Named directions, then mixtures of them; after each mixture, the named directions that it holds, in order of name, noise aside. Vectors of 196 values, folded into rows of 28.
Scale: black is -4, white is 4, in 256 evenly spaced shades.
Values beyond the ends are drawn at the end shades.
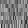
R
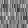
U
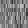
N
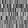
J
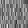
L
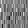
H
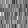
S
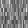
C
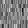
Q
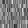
Q.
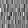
H, N.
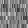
U.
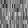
H, S, U.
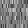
J, L, N.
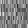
H, S, U.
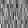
J, L, R.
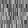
C, J, R.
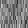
C, J, R.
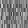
H, J, R.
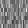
C.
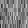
J, R.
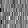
H, S.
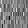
H.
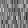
C, N, R.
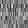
J.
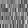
R.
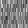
C, J.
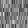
Q, S.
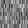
C, J, Q.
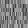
L.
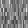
C.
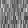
C, R.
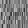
C, H.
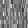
Q, U.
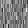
C, L, Q.
